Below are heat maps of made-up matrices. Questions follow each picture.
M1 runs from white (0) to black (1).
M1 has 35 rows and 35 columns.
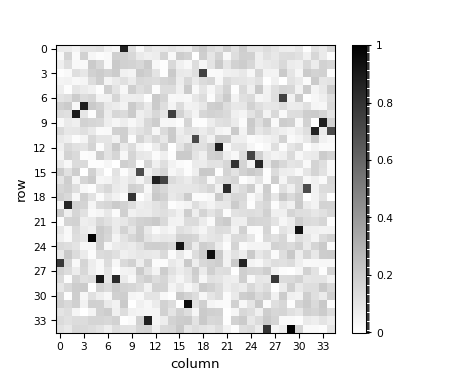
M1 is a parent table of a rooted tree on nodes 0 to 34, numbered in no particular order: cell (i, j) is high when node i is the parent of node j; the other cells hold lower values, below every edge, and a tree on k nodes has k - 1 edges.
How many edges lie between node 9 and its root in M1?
5
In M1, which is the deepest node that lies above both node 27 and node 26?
28
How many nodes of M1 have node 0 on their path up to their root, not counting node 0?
8
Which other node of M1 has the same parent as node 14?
2
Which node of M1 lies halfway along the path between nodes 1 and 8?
25
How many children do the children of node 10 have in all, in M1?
2
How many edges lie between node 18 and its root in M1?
4
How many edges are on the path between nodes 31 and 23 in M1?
8
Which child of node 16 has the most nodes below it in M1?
13
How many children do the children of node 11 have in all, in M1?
2
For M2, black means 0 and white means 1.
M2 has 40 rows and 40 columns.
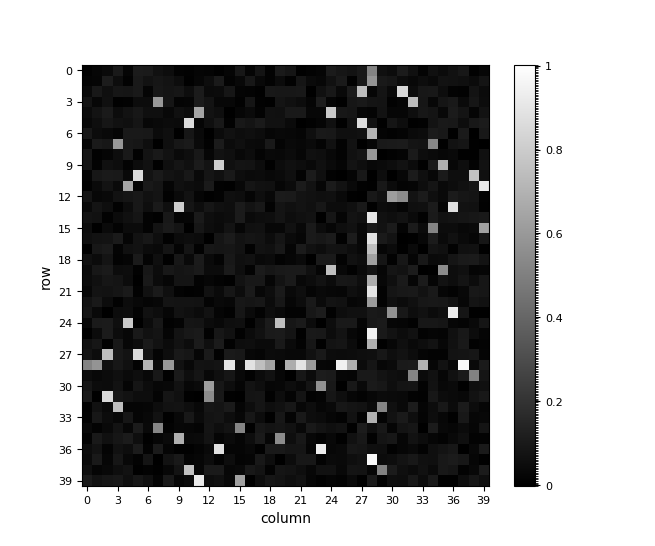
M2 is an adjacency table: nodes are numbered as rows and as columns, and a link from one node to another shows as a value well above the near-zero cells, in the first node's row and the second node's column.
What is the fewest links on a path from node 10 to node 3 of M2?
4
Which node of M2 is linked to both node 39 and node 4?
node 11
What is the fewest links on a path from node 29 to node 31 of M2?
6
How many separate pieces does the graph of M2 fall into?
2
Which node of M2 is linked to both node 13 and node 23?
node 36
